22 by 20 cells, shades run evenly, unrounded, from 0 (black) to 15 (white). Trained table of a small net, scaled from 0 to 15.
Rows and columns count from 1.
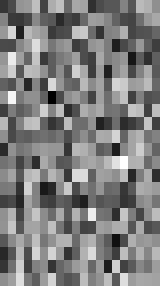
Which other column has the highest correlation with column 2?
10
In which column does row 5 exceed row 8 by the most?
7
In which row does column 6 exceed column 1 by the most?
9
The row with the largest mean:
22
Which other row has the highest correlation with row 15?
16
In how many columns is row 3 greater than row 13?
6
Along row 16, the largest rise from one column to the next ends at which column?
4
